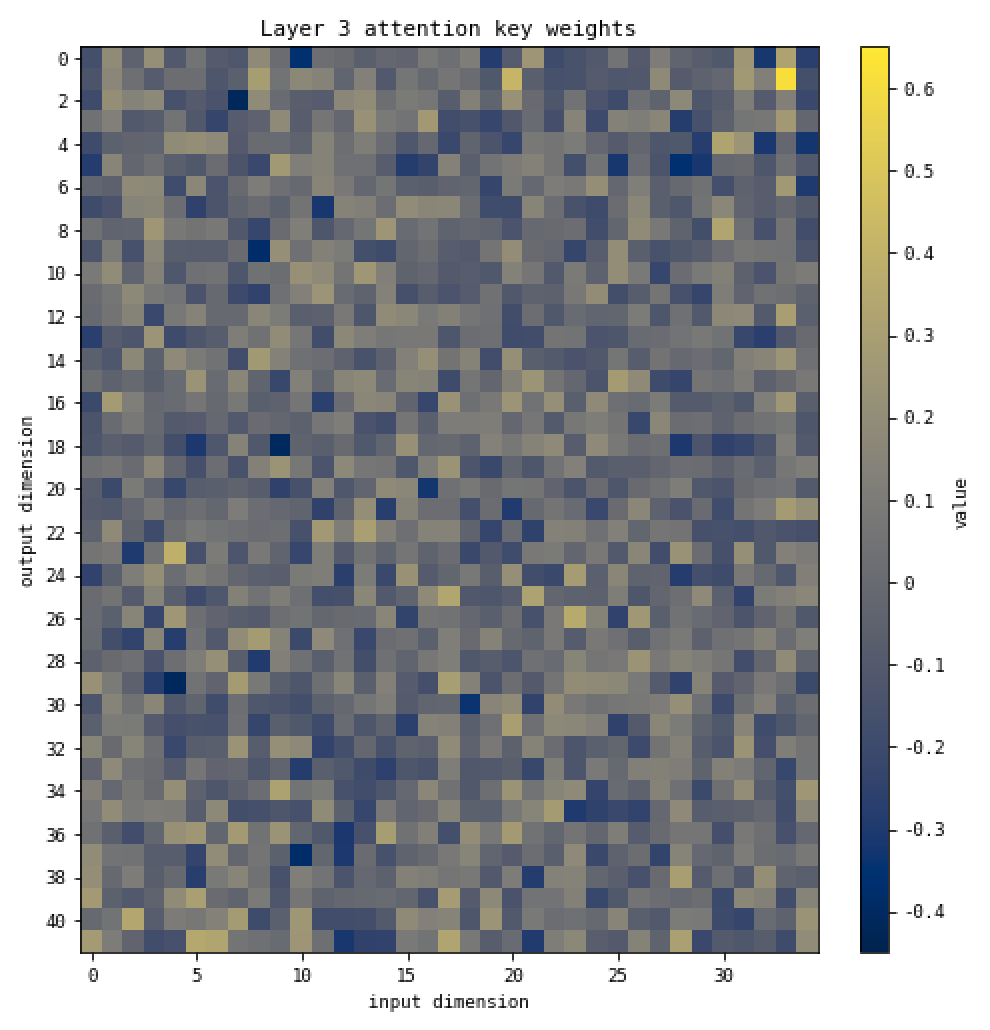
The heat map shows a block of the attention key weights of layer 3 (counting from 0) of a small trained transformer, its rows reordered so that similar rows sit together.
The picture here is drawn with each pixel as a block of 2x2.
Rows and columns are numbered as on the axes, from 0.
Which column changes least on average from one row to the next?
22
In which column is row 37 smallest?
10
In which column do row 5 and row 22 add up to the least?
29
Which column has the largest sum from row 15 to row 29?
17
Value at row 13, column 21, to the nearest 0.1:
-0.2
